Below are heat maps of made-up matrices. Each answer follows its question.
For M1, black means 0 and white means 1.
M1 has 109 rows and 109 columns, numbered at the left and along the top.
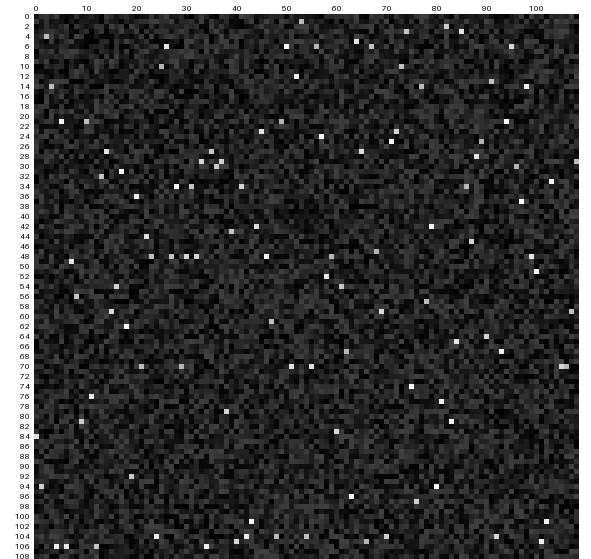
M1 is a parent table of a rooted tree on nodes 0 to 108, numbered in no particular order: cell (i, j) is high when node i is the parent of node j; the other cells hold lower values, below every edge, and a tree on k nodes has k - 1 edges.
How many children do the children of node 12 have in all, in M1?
1
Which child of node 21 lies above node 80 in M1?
94
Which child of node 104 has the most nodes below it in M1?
70
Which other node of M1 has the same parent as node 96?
36
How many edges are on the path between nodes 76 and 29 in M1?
3
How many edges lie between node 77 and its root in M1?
4
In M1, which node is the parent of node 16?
54
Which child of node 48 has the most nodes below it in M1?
27
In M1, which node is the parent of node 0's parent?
65
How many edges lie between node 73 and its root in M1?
4
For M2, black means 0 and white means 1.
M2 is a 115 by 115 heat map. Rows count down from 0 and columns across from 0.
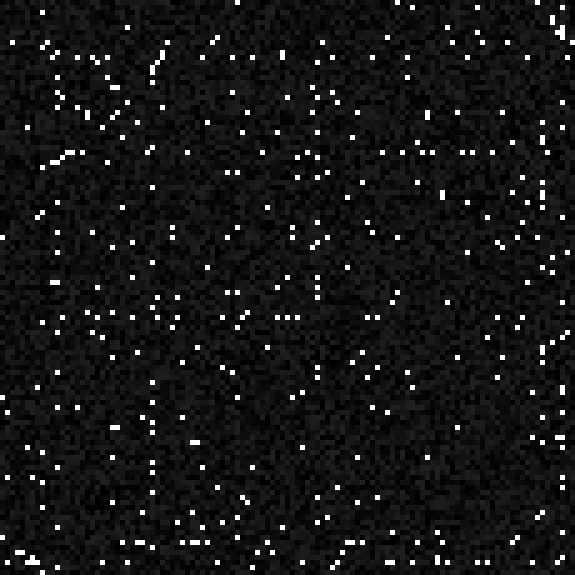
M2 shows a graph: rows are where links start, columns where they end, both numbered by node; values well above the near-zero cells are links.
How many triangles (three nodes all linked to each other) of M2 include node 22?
8
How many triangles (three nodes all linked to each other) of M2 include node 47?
8
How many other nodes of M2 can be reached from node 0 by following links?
8
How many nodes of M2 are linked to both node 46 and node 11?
2
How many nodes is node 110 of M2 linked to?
5
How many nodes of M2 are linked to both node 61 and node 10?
0
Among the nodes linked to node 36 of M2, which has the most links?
node 108
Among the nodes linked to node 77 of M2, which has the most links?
node 112
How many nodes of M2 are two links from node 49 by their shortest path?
5
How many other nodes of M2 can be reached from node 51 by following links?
5
